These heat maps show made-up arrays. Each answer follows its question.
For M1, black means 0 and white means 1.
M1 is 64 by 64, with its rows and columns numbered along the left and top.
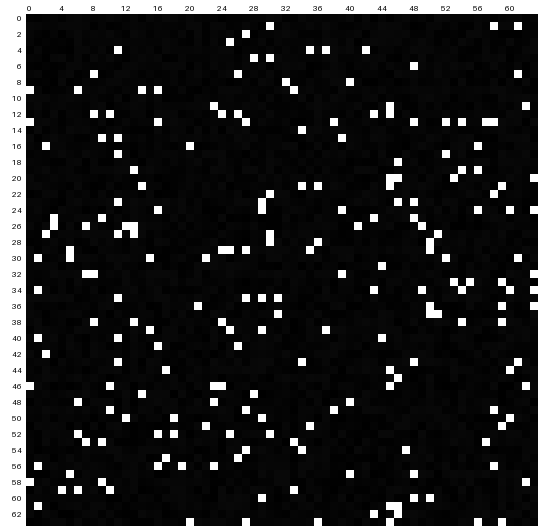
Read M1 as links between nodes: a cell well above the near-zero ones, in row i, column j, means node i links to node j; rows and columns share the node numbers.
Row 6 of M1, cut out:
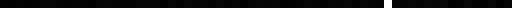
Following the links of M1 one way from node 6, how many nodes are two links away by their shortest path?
2
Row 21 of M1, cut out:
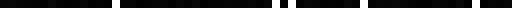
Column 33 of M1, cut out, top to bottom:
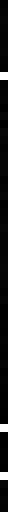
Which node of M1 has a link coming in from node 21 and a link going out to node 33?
node 59
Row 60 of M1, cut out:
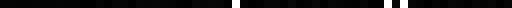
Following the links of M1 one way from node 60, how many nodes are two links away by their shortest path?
10
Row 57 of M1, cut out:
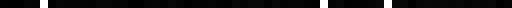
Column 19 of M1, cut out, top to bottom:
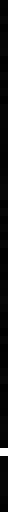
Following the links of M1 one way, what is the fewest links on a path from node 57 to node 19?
6
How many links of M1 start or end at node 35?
7
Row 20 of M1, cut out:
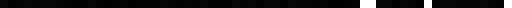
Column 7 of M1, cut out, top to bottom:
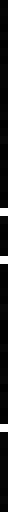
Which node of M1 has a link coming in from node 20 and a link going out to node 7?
node 53
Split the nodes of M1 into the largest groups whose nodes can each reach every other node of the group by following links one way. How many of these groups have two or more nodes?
1
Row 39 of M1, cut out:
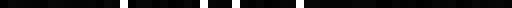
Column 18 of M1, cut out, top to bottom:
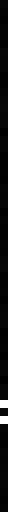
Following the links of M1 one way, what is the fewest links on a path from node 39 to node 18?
3
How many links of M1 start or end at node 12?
8
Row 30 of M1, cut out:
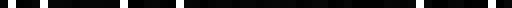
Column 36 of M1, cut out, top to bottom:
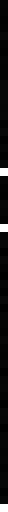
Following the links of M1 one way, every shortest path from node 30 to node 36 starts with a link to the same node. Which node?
node 5
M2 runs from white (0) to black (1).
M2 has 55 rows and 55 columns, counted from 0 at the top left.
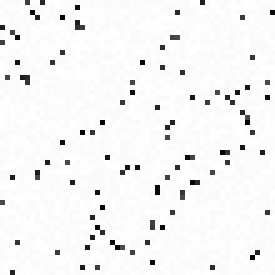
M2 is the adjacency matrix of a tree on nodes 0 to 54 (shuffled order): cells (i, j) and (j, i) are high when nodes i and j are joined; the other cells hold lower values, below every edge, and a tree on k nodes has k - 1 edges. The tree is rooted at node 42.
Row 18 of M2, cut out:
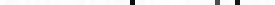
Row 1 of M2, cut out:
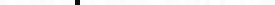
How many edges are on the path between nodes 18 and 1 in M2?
5
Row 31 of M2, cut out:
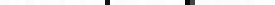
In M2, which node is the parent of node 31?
38
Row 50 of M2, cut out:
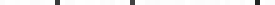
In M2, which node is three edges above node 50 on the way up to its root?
53
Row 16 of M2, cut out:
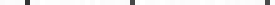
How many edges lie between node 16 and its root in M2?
2
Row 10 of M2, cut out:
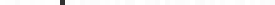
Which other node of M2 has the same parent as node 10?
28
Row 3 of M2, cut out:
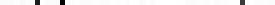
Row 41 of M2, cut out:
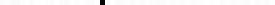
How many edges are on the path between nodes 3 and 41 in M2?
5
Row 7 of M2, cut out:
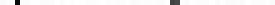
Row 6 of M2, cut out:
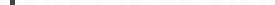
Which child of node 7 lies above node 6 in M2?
35
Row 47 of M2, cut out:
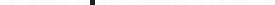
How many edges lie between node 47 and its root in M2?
5
